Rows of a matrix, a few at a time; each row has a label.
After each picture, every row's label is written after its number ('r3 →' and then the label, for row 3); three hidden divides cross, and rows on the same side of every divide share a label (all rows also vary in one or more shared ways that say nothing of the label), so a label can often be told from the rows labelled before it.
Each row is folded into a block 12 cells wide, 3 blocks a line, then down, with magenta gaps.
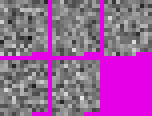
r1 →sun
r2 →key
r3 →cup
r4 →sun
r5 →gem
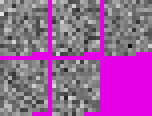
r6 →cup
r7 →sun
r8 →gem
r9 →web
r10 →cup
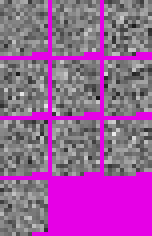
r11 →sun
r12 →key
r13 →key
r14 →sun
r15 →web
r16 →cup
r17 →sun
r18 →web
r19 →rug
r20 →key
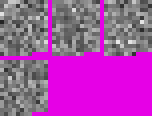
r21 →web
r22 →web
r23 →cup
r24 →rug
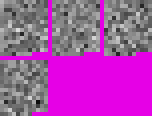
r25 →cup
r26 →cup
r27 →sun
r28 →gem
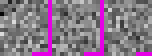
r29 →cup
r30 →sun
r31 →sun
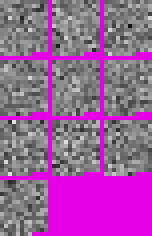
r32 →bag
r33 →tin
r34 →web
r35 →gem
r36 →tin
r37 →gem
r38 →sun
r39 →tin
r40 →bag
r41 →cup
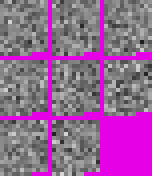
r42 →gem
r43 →sun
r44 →gem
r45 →sun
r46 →web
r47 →cup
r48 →key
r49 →cup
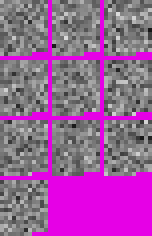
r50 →sun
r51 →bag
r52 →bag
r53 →sun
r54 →cup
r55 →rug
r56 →web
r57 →key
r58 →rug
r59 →web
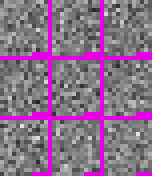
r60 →gem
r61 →cup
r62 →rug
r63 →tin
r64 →gem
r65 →cup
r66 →web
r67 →web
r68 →sun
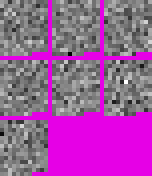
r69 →bag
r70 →gem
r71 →sun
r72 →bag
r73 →cup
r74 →sun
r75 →sun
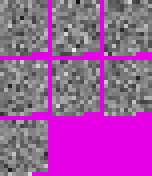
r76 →cup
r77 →gem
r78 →rug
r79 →gem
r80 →bag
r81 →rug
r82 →gem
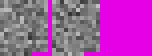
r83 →sun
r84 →sun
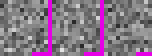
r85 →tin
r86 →gem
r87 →key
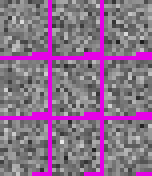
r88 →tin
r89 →gem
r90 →gem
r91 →web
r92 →key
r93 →bag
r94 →web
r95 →tin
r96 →gem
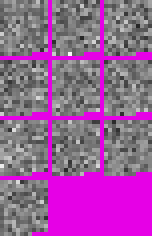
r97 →sun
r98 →cup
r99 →sun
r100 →key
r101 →bag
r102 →key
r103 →gem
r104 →web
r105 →sun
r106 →sun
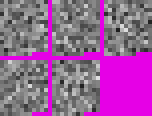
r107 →gem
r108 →sun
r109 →sun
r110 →gem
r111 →gem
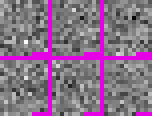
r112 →cup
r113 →key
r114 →key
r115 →web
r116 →bag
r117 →sun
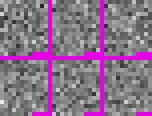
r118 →web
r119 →cup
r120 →rug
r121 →key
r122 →cup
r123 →key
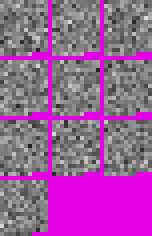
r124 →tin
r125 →key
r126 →web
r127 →web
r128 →tin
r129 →key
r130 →rug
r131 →gem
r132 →cup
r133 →rug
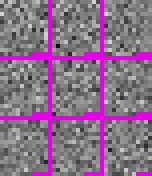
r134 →sun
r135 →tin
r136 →bag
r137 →bag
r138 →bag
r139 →bag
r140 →rug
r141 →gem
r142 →key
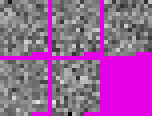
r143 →cup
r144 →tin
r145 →bag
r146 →bag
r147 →rug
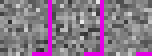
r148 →tin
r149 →rug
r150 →key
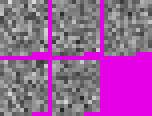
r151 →rug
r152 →sun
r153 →rug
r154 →web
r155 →cup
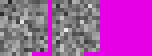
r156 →sun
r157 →rug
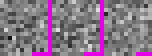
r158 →sun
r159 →gem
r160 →gem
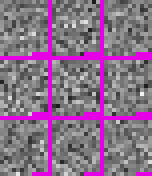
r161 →key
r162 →cup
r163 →bag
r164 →bag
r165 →tin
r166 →web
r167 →sun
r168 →bag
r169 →sun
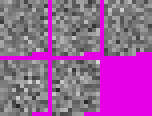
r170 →bag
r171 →cup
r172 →sun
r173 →rug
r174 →tin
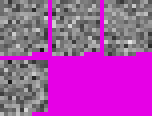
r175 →gem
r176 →sun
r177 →rug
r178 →cup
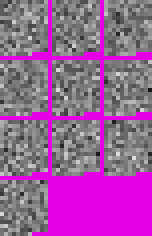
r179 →gem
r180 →sun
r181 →cup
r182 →web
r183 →web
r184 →bag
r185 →cup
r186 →key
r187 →key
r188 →web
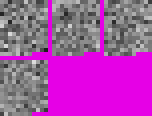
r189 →bag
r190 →sun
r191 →key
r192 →web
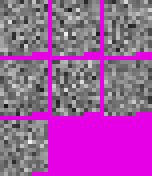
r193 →cup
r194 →gem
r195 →key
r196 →tin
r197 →rug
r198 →rug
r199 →rug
